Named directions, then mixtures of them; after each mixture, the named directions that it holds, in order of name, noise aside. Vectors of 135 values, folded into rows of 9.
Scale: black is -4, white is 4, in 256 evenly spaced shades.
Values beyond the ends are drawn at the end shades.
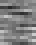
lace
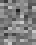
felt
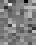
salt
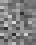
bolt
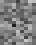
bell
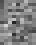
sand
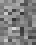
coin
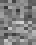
felt.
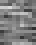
lace.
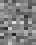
bolt, felt.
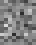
bolt, salt, sand.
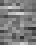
lace, sand.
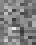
coin.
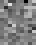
salt.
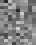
bolt, felt, salt.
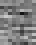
coin, lace.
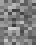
bell, coin, felt.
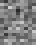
felt.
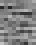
lace.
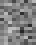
coin, lace, salt.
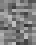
bell, bolt, lace.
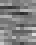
lace.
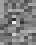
sand.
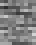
felt, lace.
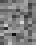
bolt, felt, sand.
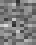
bell, sand.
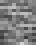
bell, lace.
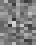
bell, bolt, salt.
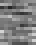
lace.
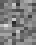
bell, sand.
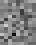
bell, bolt, sand.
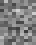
bell, coin, felt.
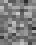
bolt, lace, salt.
